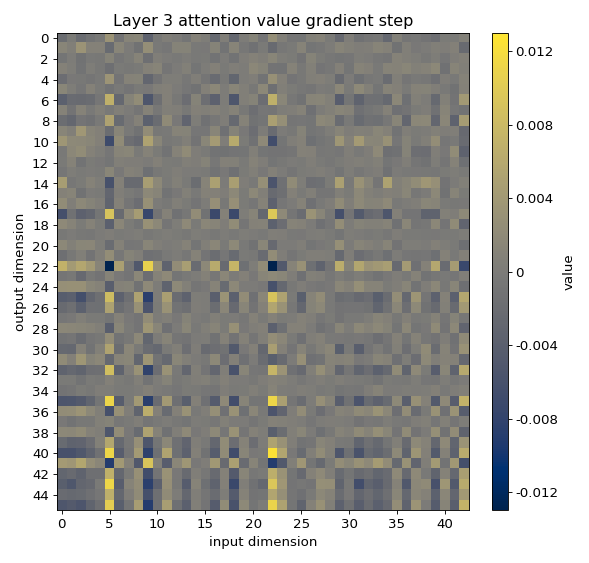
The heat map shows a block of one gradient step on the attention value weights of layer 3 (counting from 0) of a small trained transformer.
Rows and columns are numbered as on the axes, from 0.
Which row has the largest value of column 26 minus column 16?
17
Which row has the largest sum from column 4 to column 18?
22
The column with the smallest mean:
9
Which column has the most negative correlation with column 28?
10
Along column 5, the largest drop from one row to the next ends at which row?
41
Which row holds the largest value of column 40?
43
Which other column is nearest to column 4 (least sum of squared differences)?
30
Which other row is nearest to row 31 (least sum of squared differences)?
1
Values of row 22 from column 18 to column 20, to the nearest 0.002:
0.008 -0.002 0
